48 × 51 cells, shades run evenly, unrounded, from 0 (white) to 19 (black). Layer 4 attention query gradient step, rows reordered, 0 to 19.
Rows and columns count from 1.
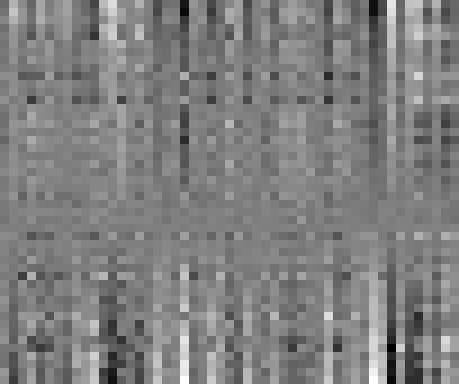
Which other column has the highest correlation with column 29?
19
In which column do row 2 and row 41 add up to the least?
26
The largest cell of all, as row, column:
44, 44
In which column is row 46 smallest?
21
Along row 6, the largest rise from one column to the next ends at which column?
45
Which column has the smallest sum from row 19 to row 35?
14
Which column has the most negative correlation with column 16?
11
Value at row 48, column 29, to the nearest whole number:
10
